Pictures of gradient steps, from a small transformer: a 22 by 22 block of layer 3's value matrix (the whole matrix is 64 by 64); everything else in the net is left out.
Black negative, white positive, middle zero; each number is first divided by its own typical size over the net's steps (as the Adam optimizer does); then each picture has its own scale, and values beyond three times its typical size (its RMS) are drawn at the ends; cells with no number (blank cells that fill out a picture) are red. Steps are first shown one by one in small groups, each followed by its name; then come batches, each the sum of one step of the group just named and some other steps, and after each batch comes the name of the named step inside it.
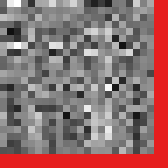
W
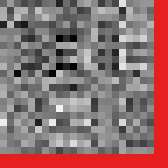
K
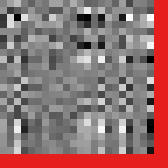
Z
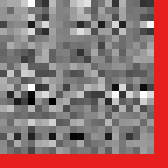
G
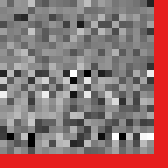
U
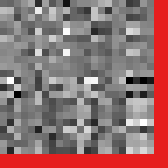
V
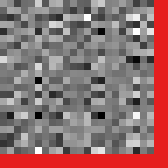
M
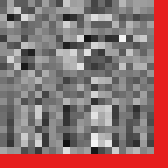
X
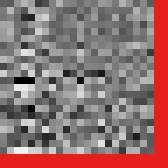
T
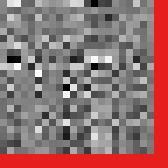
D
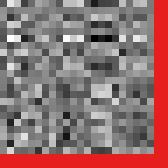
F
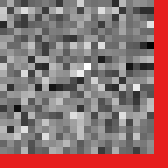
K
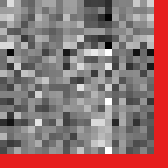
W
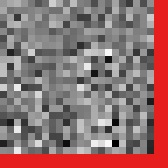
Z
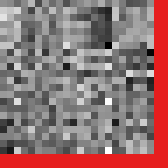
V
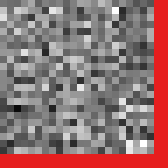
T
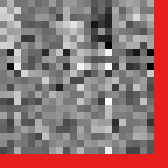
U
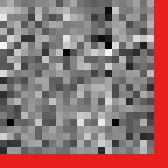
F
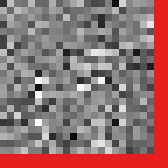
G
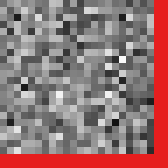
Z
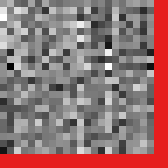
T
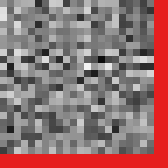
T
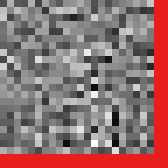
X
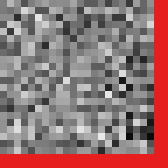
Z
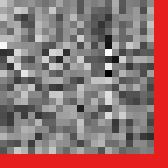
T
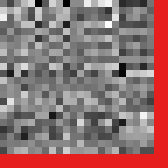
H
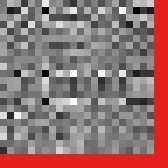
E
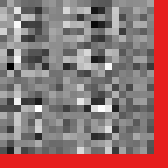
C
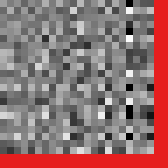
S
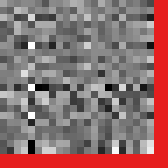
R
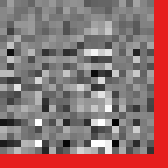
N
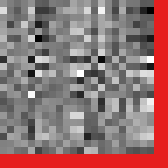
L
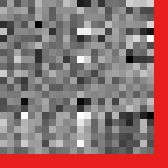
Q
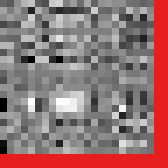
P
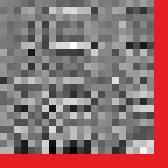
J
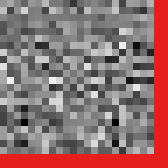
J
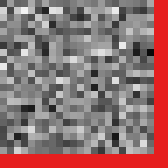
H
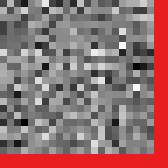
N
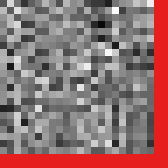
C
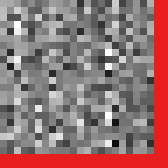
C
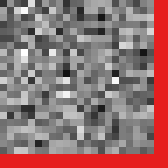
H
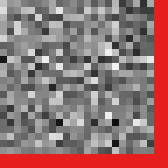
L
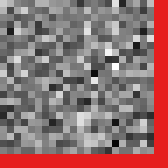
Q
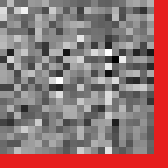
N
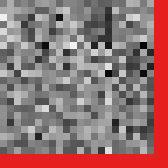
C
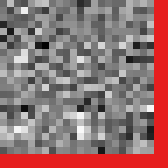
Q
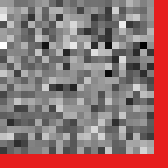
J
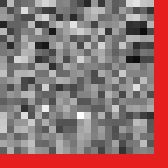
Q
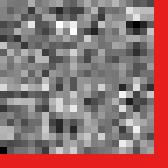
P
